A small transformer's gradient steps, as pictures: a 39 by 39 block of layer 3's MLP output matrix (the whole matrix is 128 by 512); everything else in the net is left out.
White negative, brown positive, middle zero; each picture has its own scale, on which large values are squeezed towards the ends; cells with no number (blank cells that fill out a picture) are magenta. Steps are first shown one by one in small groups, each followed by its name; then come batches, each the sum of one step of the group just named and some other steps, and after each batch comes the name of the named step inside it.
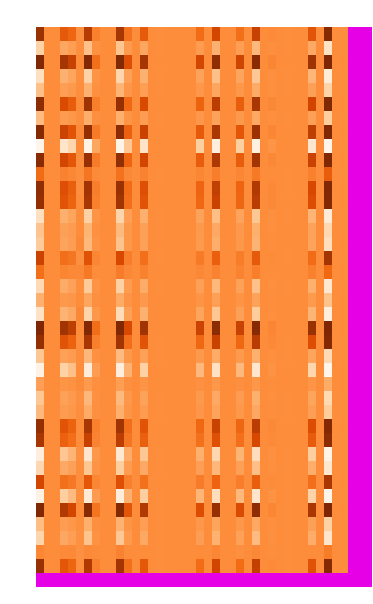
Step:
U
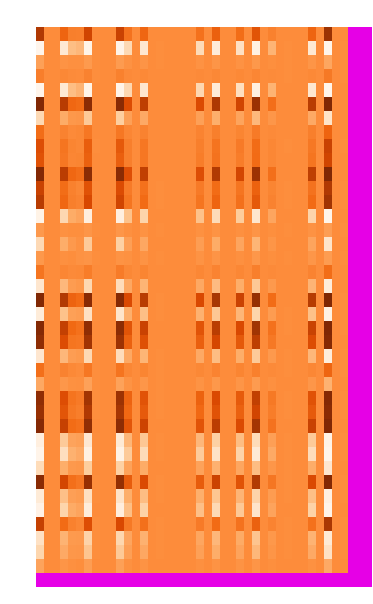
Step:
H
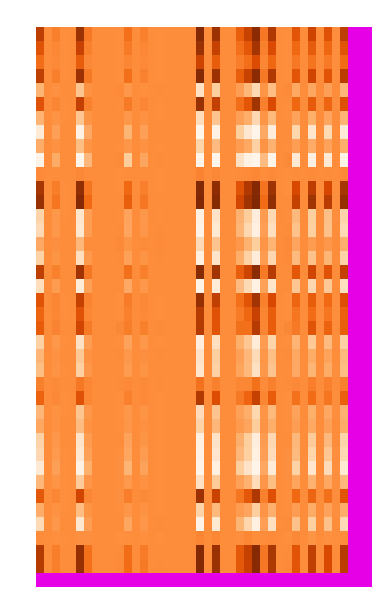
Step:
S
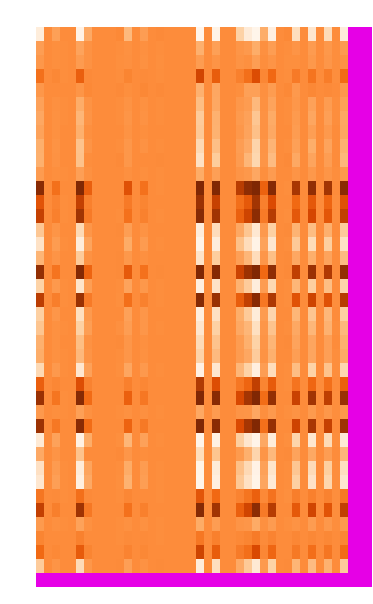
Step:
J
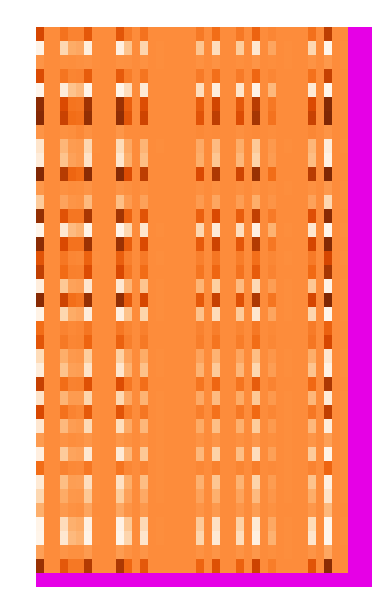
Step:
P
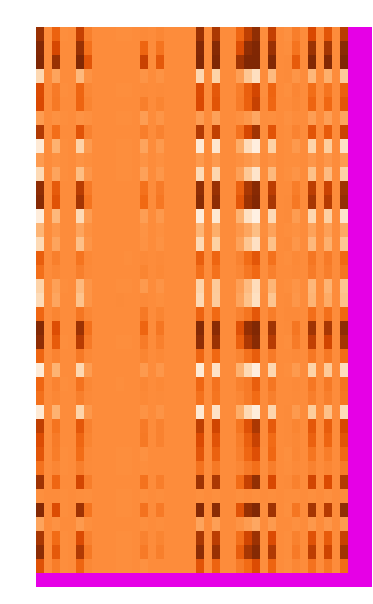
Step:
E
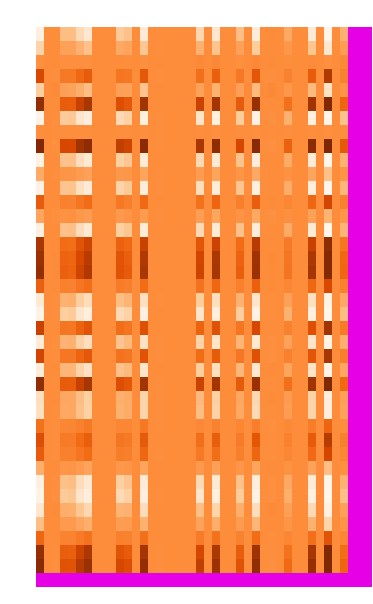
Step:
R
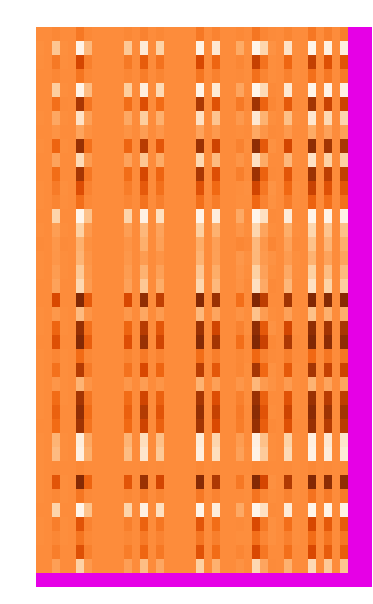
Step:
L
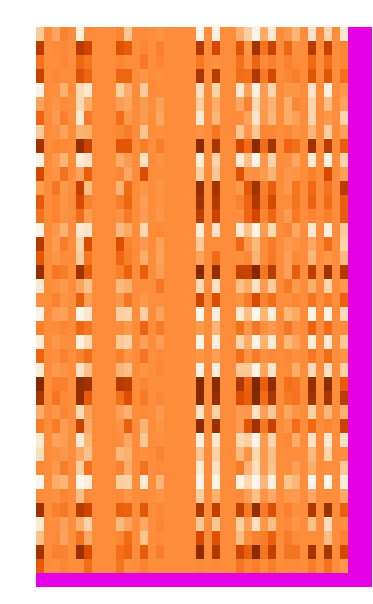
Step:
J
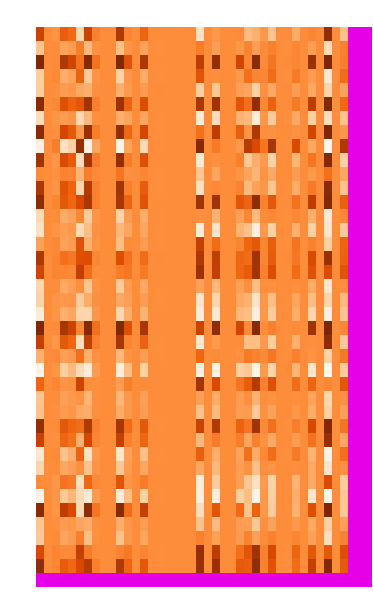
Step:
U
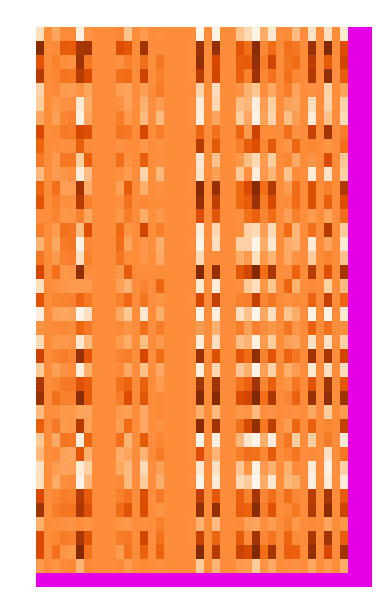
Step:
J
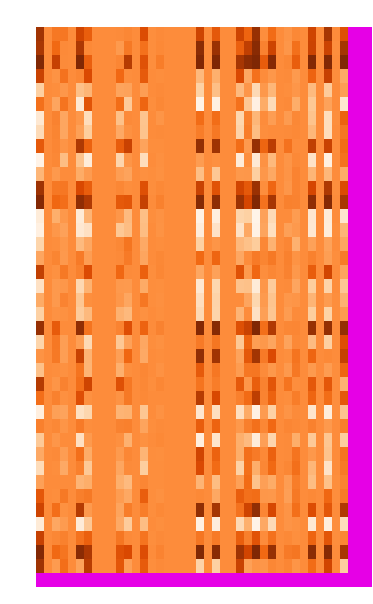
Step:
E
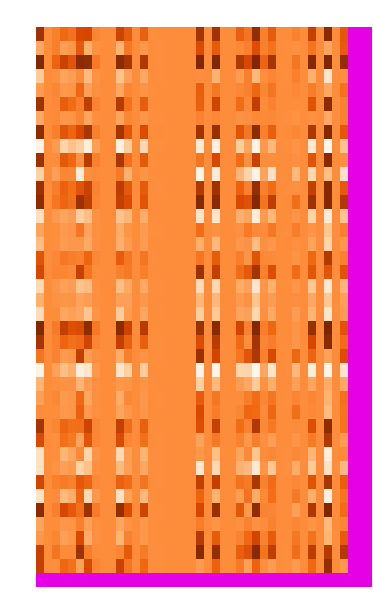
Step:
U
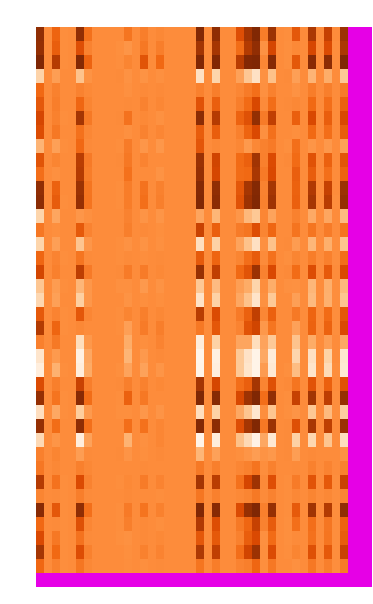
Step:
E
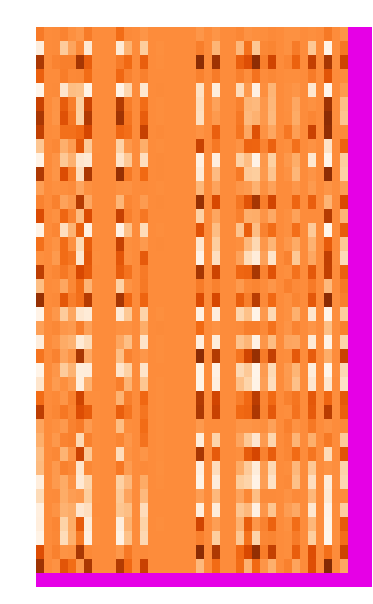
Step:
P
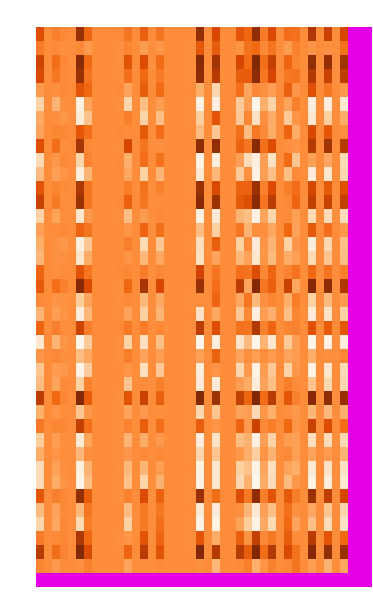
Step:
S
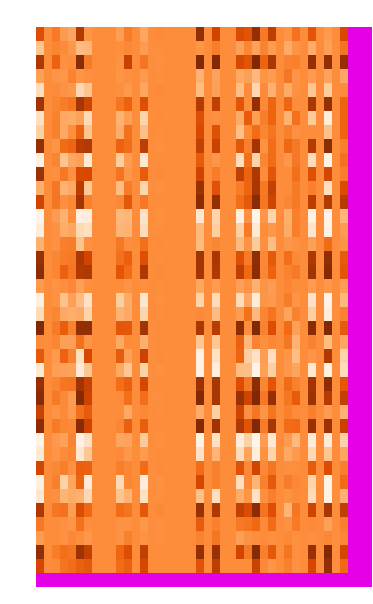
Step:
R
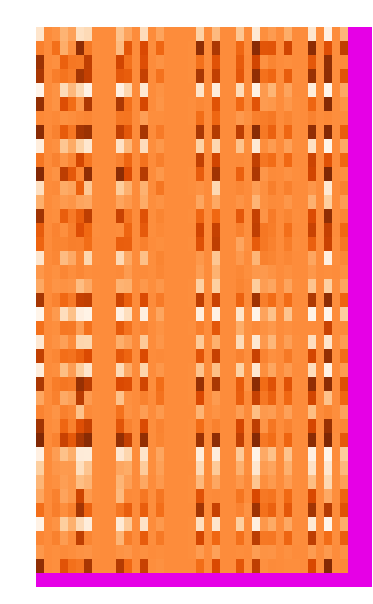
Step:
P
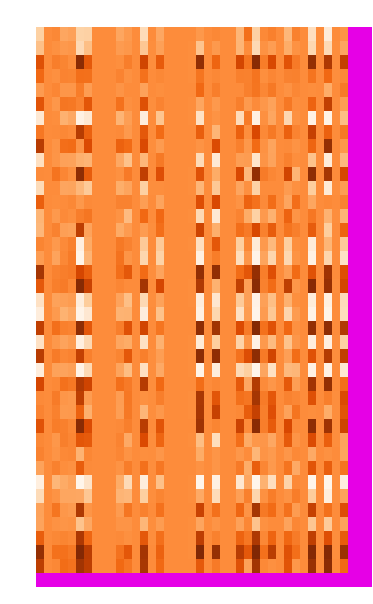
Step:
R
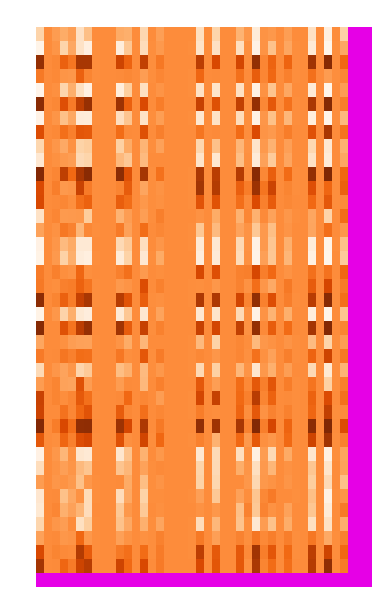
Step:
H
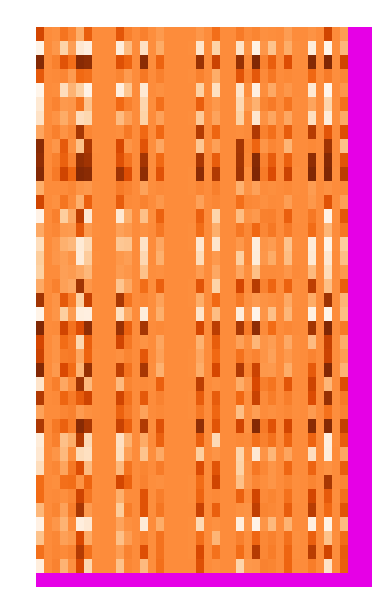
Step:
H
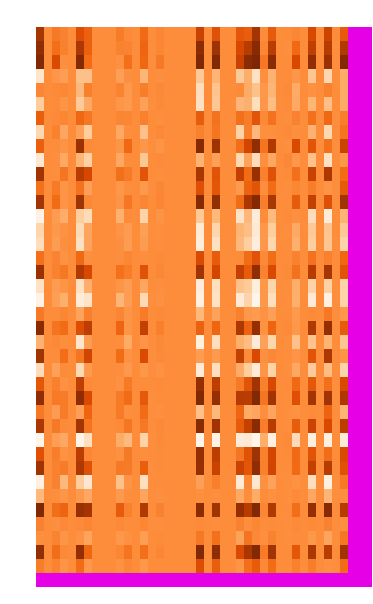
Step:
E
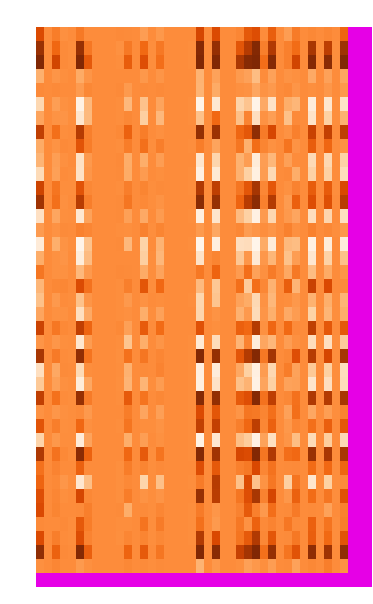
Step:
E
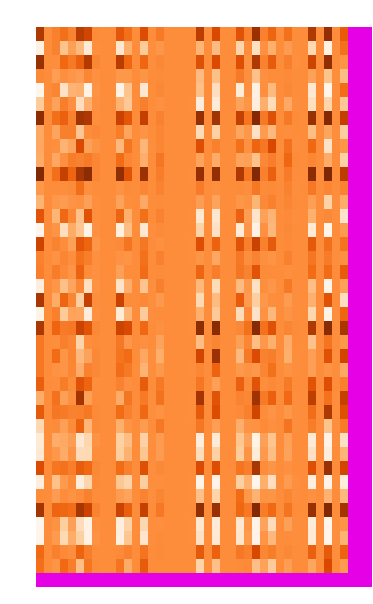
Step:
P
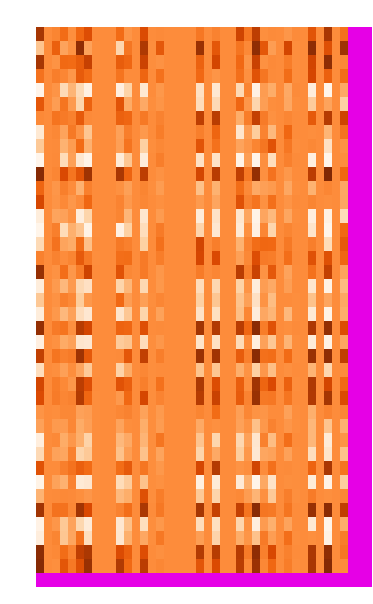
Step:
P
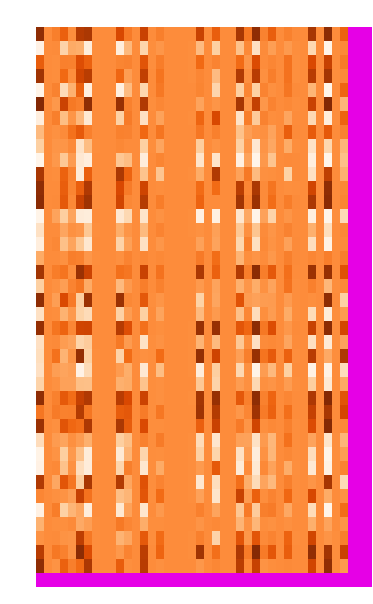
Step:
H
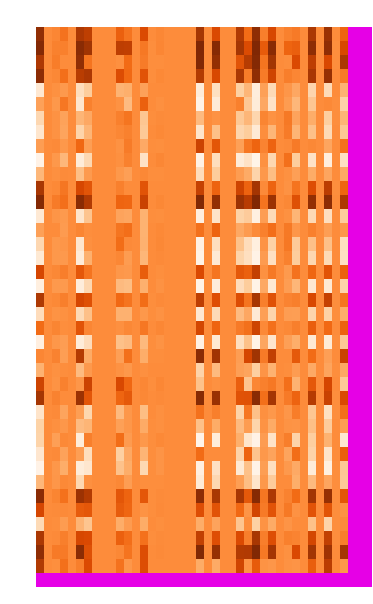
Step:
S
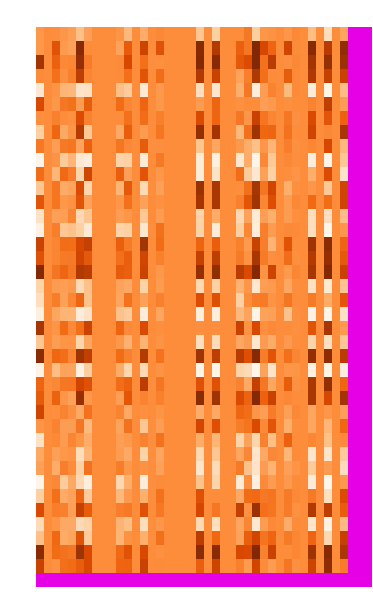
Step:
R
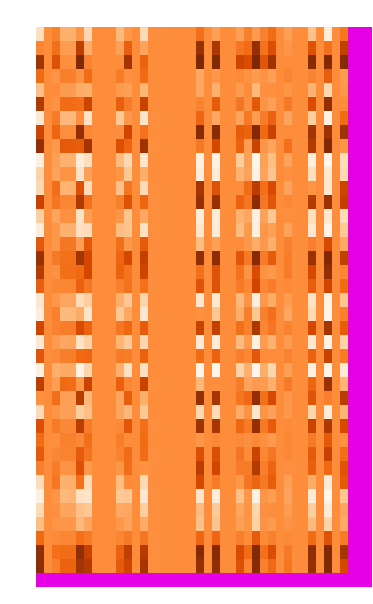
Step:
R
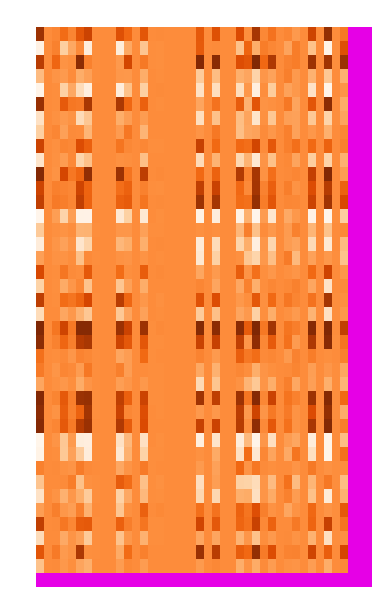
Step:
H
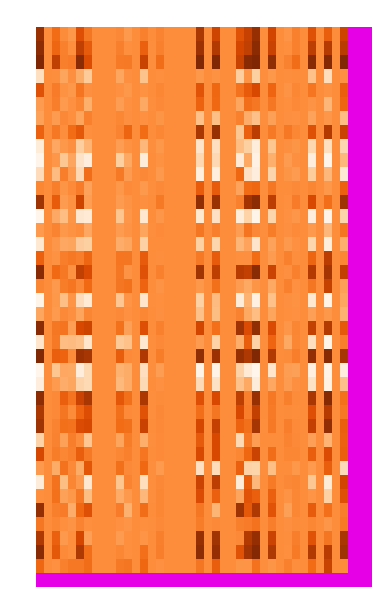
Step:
E
